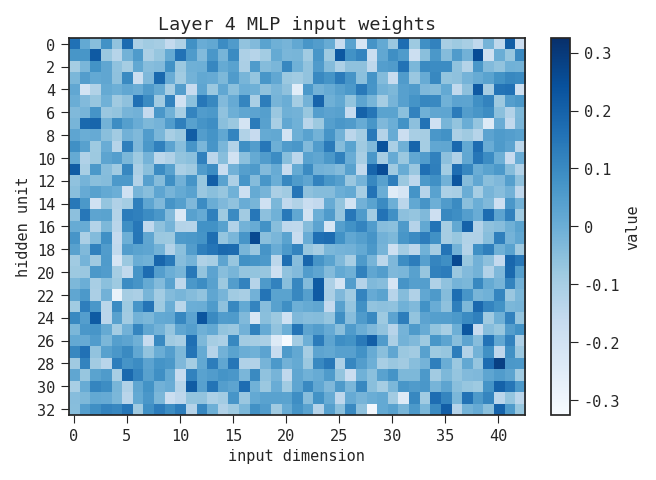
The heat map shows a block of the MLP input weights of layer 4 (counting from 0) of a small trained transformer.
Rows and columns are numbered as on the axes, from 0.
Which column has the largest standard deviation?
36
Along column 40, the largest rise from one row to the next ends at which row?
28
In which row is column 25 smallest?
21
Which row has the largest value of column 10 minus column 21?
4
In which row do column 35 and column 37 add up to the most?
31
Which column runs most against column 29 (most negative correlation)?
42
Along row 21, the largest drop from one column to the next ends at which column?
24
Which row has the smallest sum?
13
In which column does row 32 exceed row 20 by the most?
5
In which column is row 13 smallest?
30
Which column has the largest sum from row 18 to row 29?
41
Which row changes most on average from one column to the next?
15
